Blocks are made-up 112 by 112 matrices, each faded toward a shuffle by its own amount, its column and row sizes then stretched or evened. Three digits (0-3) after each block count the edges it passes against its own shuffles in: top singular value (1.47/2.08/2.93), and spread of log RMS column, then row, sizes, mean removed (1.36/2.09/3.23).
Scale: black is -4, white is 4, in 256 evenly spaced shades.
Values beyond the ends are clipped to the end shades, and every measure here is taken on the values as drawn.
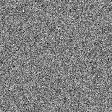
0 0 0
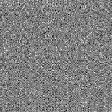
2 1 0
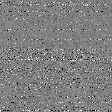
0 0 3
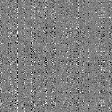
2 3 2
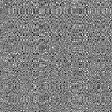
3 2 2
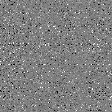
0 1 2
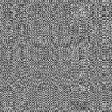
3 2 2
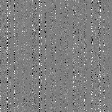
1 3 0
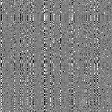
3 3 0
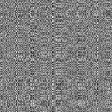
3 3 1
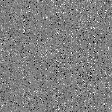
0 2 0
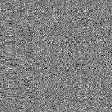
2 0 2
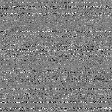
1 0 3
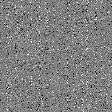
1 2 0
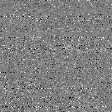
0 1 3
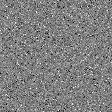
1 0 0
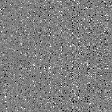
2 2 1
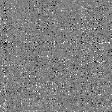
1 2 2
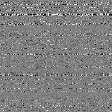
2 0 3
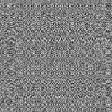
3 1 3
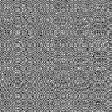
3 1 1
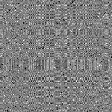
3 1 2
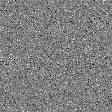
0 0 1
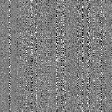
2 3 1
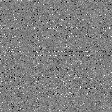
1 1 2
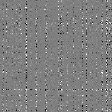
2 3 2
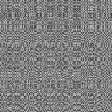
3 2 2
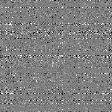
2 2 3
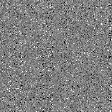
1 2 1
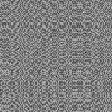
3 0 0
